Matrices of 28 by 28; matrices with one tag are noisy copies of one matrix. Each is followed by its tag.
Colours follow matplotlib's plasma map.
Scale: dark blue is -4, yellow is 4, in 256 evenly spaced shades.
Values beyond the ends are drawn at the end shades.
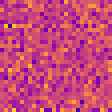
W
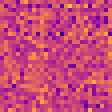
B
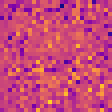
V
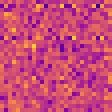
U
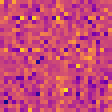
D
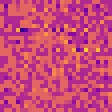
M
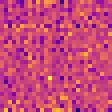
W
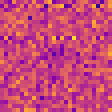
U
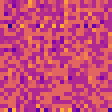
W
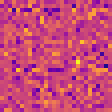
V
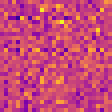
D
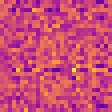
V
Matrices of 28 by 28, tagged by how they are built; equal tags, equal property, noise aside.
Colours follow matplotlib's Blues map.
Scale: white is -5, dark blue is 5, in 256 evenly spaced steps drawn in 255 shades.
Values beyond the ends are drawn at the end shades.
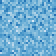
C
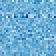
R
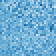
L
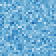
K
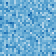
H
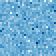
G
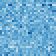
R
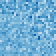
L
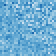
L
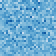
R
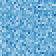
H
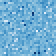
G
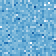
G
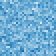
K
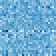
R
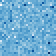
G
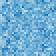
H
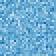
K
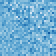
L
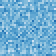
C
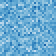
H
